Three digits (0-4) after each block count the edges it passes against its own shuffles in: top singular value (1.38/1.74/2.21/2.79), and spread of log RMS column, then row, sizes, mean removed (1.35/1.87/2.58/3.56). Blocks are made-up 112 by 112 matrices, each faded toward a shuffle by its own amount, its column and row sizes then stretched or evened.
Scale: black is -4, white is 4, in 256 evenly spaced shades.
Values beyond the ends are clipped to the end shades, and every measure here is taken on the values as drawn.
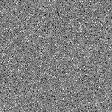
2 0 0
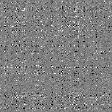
2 3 3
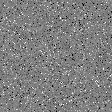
1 0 0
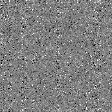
1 2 0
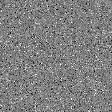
0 1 1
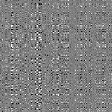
4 4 3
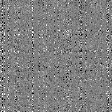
2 4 2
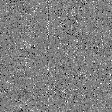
2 2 1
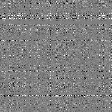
1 3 4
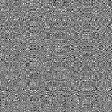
4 1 3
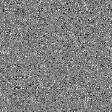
1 1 2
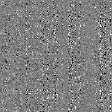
2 4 2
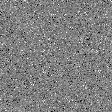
0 0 1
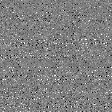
0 0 3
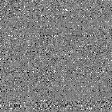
2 2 3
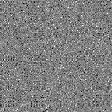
3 0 0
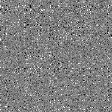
2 2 2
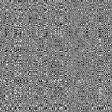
4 3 3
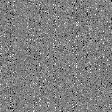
0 3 0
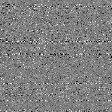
3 1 3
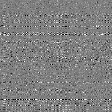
4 1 4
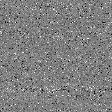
0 0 2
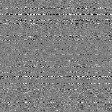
3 1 4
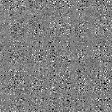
1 3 3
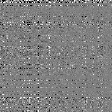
3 3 4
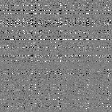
3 2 4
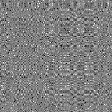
4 1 2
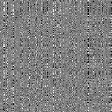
4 4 0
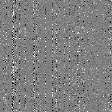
2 4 1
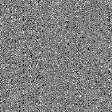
2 3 0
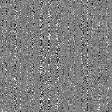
3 4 0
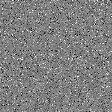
0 0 2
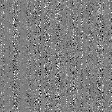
1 4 0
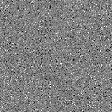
3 1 0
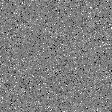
0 1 0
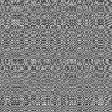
4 0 4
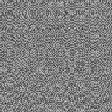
4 0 0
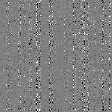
3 4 2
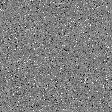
0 0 0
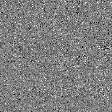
0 2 2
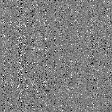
1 3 1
